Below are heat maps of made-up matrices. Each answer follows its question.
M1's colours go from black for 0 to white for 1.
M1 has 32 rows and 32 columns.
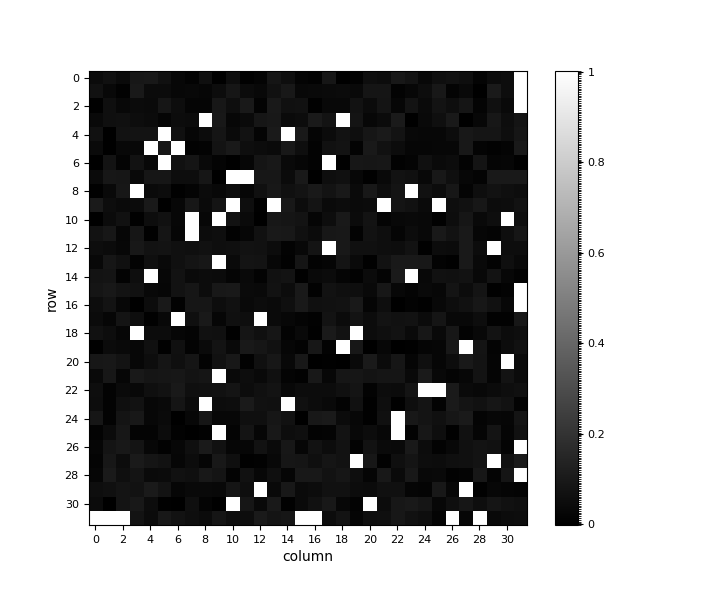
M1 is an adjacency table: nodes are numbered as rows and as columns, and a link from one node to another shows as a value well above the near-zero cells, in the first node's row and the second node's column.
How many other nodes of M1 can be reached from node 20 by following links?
10
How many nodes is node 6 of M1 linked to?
2
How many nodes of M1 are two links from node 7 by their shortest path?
2
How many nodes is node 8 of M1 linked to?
2
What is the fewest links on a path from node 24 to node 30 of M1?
5
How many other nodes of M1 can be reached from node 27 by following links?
12
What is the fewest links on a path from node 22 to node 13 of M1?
3
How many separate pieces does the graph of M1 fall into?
3
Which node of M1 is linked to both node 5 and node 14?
node 4
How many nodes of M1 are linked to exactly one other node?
12
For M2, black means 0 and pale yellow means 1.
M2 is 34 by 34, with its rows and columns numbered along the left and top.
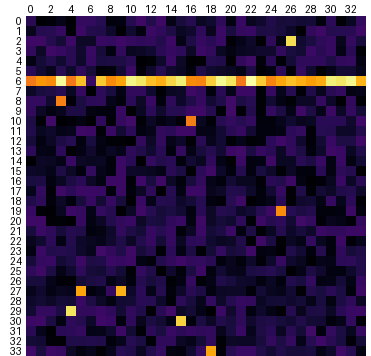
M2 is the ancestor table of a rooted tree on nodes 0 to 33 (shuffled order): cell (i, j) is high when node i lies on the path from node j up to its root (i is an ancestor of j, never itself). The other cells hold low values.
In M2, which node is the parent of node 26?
2
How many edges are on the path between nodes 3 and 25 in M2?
4
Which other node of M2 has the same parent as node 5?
9
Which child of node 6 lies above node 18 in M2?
33
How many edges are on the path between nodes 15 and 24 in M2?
3
